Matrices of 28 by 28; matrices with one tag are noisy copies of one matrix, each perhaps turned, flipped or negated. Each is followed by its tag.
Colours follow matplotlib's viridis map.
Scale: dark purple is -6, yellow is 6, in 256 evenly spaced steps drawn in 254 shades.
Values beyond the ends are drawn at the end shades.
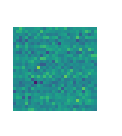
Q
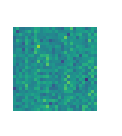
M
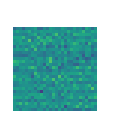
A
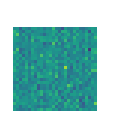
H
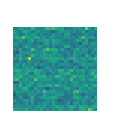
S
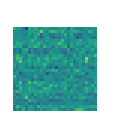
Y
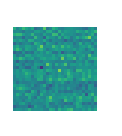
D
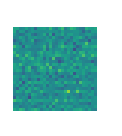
A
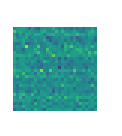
D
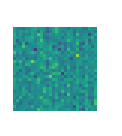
A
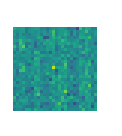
Y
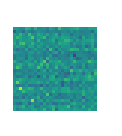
Q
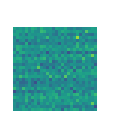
Q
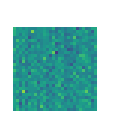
Q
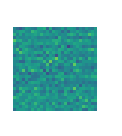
A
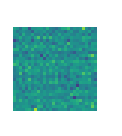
M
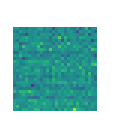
M
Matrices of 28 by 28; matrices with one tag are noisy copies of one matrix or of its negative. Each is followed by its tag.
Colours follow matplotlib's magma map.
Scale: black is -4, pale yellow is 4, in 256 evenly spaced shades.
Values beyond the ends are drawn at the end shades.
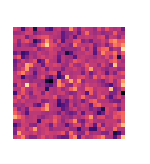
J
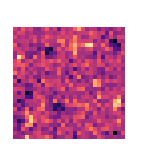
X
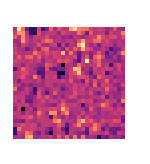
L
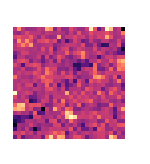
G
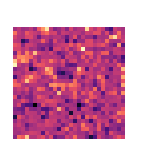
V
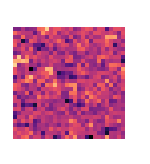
V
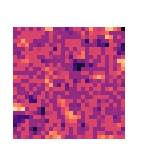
G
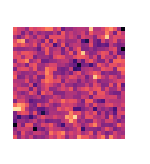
G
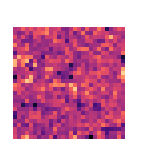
V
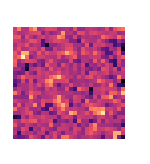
J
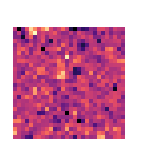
L
